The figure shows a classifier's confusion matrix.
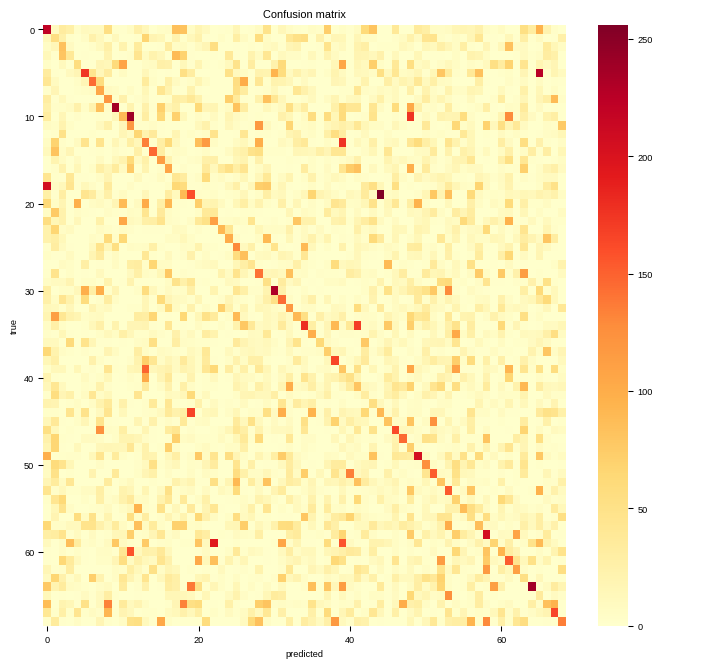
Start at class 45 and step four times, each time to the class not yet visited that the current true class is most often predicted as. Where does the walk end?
39
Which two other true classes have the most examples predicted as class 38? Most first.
68, 34
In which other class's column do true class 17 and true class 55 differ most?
12
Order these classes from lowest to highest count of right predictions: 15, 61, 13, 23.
23, 15, 13, 61
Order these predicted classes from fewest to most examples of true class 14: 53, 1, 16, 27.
16, 53, 27, 1
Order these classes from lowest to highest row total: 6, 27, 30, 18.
27, 6, 18, 30
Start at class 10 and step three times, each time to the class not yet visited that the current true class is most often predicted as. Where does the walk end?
63
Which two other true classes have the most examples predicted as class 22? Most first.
59, 61
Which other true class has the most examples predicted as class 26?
6
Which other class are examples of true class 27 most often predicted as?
45
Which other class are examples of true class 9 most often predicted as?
48
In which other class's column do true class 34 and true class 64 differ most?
41
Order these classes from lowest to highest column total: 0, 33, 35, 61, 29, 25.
33, 35, 29, 61, 25, 0
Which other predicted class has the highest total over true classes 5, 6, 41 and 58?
65
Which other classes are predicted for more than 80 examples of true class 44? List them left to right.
19, 31, 35
